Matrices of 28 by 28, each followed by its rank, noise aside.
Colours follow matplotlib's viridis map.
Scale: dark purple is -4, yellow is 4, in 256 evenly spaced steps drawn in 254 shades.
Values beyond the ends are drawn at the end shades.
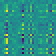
one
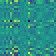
two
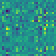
three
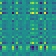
one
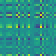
one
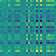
one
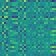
two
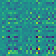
two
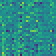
four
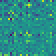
four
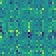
three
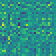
four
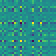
one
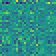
four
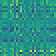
three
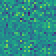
four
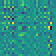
three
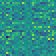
four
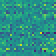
four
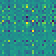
two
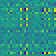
two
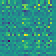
three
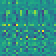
two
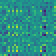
two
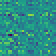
three
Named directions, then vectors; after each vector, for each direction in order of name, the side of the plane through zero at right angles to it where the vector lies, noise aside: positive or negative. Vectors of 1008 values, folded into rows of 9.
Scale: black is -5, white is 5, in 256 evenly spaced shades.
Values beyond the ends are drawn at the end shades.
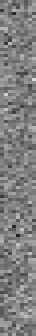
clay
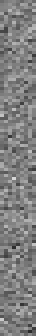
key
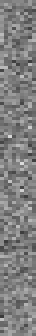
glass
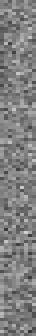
negative, negative, positive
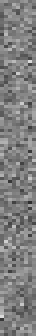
negative, negative, negative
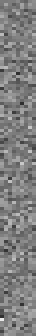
positive, positive, positive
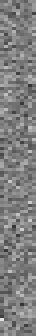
positive, positive, positive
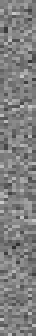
negative, positive, positive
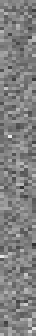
negative, positive, negative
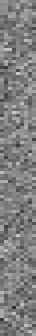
negative, negative, negative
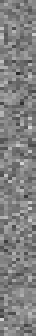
positive, positive, positive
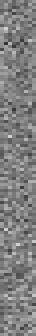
positive, positive, negative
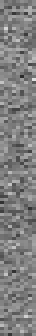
positive, negative, negative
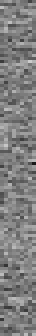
positive, negative, negative
